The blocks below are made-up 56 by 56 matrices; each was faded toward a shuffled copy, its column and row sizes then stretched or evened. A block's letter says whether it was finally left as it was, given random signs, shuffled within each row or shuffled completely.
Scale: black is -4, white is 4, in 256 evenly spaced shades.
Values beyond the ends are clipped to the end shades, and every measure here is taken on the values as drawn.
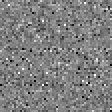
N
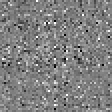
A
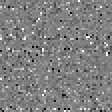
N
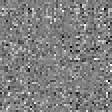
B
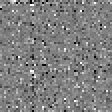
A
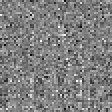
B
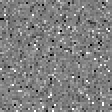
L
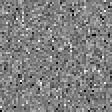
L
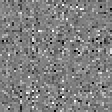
A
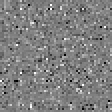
N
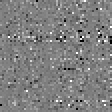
A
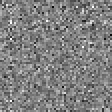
A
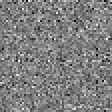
N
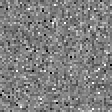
L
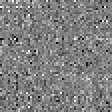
B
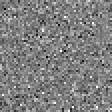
L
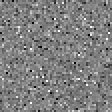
L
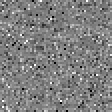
L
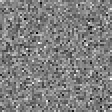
L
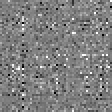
B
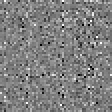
B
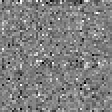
B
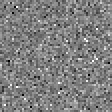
L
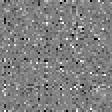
B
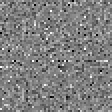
N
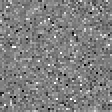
L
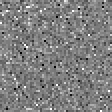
L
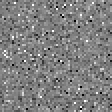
L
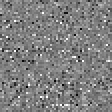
N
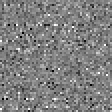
N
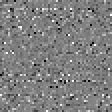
N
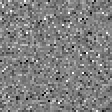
L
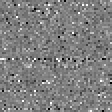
N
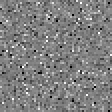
L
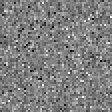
L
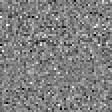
N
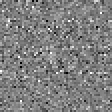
N
